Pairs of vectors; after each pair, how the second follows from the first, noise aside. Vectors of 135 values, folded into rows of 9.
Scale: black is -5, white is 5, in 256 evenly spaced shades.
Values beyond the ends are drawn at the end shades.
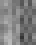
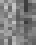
reversed, negated.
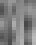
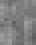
negated, shrunk.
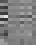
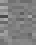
negated, shrunk.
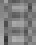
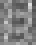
reversed, negated.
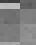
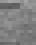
negated, shrunk.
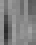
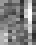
reversed, negated, scaled up.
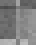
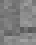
wrapped around, negated, shrunk.
